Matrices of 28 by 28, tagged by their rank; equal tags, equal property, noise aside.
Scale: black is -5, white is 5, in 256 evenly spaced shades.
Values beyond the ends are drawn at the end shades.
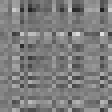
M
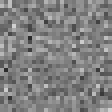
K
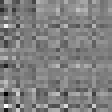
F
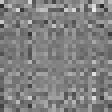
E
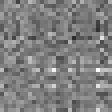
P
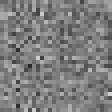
K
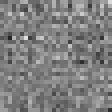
P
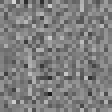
K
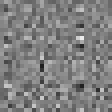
P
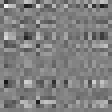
F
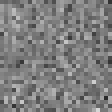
K
